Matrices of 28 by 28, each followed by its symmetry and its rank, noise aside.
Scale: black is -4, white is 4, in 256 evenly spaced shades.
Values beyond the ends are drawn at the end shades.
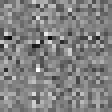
no symmetry, rank six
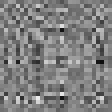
no symmetry, rank three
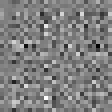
antisymmetric, rank four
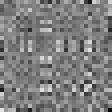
symmetric, rank three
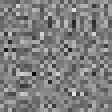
no symmetry, rank six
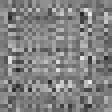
no symmetry, rank three
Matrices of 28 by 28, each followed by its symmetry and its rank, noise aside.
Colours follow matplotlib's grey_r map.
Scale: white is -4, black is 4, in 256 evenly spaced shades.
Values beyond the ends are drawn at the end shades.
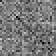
symmetric, rank six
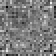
symmetric, rank five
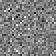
symmetric, rank six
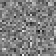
no symmetry, rank six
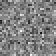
no symmetry, rank seven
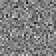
no symmetry, rank six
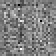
no symmetry, rank five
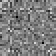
symmetric, rank six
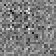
symmetric, rank six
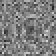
no symmetry, rank six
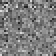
no symmetry, rank six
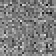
no symmetry, rank six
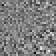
no symmetry, rank seven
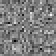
no symmetry, rank six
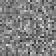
no symmetry, rank seven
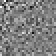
no symmetry, rank six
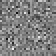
no symmetry, rank six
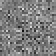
no symmetry, rank five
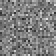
antisymmetric, rank six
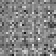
no symmetry, rank six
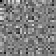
symmetric, rank five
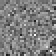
symmetric, rank six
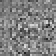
no symmetry, rank six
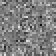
no symmetry, rank seven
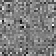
no symmetry, rank five
